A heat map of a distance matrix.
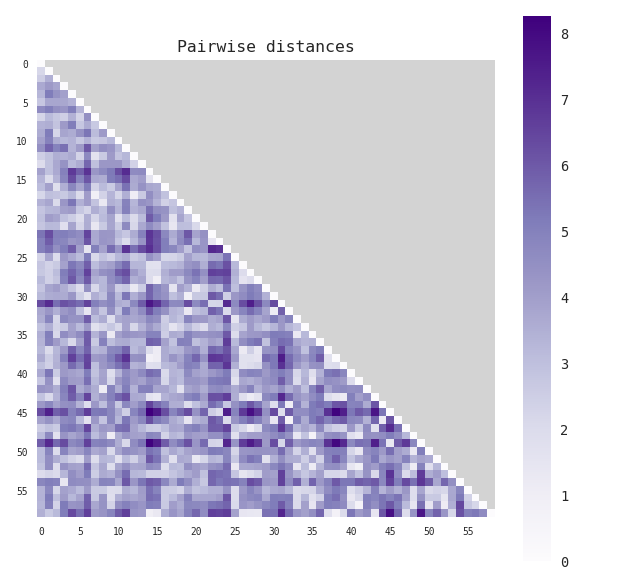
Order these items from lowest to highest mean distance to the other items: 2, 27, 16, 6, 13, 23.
2, 16, 13, 27, 23, 6
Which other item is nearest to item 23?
22
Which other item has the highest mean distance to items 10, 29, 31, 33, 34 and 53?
24
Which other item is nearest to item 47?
27
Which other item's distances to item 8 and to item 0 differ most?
42
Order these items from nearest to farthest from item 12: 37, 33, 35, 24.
37, 33, 35, 24
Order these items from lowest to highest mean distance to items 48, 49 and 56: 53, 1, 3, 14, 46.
53, 3, 46, 1, 14
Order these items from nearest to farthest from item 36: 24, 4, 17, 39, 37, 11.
4, 17, 11, 39, 37, 24
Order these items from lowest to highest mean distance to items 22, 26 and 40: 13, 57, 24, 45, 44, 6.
57, 13, 45, 44, 6, 24
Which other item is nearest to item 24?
6
